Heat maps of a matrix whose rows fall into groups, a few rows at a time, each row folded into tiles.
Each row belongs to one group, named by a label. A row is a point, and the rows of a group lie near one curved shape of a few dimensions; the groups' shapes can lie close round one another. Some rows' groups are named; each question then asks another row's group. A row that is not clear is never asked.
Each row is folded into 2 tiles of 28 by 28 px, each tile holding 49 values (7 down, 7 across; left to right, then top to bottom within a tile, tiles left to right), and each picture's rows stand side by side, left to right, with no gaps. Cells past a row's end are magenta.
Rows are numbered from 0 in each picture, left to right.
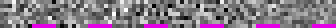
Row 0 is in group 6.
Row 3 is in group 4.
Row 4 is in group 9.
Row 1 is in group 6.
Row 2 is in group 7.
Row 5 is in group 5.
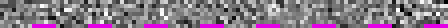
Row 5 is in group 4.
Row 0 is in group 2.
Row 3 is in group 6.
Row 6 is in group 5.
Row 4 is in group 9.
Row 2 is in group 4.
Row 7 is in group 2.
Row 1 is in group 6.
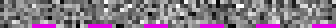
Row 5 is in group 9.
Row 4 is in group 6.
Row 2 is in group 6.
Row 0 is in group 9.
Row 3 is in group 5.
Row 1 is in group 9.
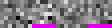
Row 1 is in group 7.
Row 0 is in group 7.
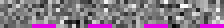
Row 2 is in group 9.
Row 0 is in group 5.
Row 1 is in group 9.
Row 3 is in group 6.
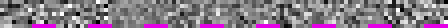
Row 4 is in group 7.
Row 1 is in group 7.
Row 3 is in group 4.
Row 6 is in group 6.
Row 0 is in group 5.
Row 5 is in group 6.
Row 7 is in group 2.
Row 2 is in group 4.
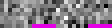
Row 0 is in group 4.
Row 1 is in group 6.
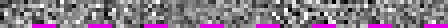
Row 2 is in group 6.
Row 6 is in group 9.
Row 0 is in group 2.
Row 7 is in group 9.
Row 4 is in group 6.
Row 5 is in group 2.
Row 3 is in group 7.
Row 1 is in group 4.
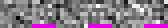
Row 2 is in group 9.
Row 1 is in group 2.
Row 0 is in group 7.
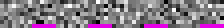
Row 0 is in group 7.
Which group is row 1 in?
7
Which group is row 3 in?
2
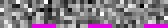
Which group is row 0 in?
5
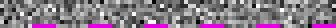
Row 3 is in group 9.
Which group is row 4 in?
4
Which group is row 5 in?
6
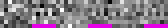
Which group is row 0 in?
6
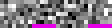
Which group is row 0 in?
7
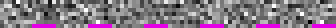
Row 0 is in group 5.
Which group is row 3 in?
5
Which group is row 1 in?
9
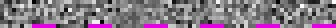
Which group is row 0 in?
7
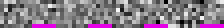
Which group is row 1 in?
7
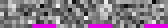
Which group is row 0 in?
7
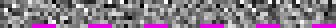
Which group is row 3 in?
6
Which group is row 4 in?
5
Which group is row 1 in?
9
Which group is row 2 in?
4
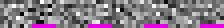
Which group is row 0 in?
7
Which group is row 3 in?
2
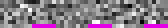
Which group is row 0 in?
9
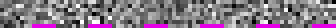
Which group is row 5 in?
2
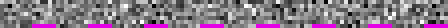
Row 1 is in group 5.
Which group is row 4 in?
9
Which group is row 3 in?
2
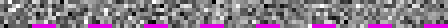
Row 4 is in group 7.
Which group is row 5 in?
2
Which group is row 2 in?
7
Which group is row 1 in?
4
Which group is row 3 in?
6
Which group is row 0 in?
6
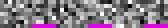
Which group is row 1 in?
2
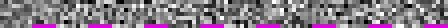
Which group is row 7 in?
5
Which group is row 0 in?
4
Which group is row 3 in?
4
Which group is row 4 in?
9
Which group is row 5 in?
6
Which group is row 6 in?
5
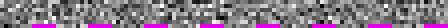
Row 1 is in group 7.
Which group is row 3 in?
2
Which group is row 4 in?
2
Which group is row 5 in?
7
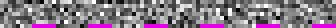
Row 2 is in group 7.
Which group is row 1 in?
2
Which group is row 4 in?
2
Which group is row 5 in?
9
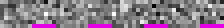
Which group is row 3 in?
2
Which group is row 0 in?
7
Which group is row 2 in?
7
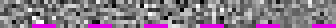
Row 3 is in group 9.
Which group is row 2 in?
4
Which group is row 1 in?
7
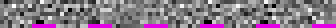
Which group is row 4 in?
7
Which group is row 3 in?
7
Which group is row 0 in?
7
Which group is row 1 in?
9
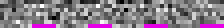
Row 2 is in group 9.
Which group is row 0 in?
2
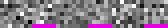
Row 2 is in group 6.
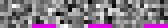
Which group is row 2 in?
4
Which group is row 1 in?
9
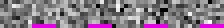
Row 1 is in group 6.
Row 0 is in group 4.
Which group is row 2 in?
4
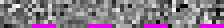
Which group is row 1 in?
5
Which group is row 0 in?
6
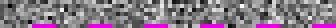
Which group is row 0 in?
7
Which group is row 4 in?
6
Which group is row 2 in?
5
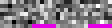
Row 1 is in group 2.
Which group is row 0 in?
5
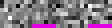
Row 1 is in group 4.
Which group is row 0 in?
6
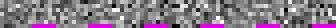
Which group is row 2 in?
6
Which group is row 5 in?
6
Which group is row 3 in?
6
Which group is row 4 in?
2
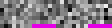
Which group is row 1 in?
9
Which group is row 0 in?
6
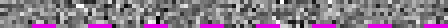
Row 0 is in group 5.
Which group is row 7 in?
4
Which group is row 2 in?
4
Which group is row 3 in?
4
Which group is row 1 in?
9
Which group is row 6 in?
5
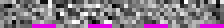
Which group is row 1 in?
2
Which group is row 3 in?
5
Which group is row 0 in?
5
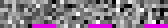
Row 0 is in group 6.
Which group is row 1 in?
9
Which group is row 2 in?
4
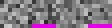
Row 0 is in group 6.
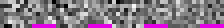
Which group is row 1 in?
6
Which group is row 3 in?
7
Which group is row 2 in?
9
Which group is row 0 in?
6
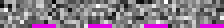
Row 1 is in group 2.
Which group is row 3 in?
4
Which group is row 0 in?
6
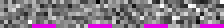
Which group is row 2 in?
9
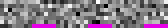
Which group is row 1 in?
7
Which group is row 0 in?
2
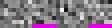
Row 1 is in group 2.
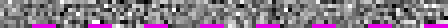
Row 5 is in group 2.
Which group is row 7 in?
2
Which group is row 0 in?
7
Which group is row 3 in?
2
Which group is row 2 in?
9
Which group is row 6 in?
7
